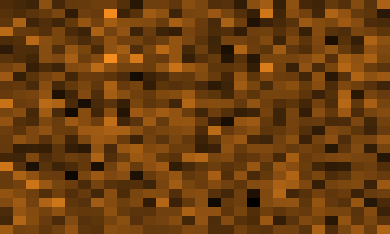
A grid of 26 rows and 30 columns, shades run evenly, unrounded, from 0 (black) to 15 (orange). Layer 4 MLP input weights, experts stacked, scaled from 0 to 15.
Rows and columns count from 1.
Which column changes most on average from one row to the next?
11
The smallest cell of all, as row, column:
23, 20
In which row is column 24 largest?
3
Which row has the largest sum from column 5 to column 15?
7
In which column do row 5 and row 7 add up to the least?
26
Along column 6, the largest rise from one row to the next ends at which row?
14
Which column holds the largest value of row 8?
21
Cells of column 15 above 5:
22
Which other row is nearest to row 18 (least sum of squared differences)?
24
